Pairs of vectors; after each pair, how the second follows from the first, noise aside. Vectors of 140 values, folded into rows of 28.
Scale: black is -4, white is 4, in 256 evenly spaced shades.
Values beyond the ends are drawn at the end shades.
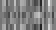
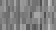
shrunk.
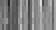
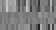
wrapped around, negated, partly zeroed.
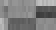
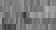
wrapped around, negated, partly zeroed.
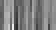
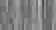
reversed, negated, shrunk.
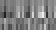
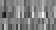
copied.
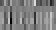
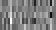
sign-scrambled.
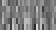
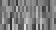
copied.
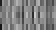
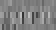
reversed, partly zeroed.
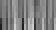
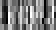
wrapped around, negated, scaled up.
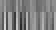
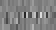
wrapped around, negated, partly zeroed.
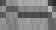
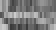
reversed, negated.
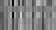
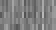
reversed, negated, shrunk.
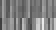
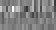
reversed, partly zeroed.
